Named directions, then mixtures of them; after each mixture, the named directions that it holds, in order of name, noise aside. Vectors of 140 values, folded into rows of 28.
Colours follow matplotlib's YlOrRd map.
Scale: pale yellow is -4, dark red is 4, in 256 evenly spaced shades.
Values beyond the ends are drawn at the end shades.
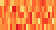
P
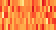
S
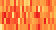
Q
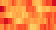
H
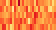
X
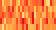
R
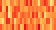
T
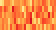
P.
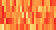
H, Q, R.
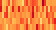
R, S, T.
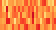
R, T.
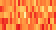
H, P, X.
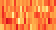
H, Q.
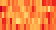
H, P, S.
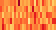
S, X.
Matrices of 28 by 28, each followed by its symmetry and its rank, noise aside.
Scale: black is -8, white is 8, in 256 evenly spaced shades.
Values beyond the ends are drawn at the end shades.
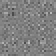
no symmetry, rank four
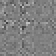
antisymmetric, rank four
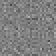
antisymmetric, rank four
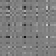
no symmetry, rank two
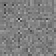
symmetric, rank four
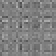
antisymmetric, rank two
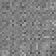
symmetric, rank four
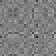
symmetric, rank two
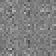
no symmetry, rank four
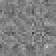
symmetric, rank three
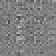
no symmetry, rank four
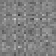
no symmetry, rank three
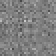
antisymmetric, rank four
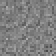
symmetric, rank four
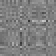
antisymmetric, rank two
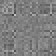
symmetric, rank two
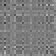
symmetric, rank two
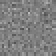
no symmetry, rank four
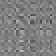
antisymmetric, rank two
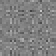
antisymmetric, rank two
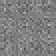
antisymmetric, rank four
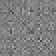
symmetric, rank three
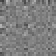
no symmetry, rank two
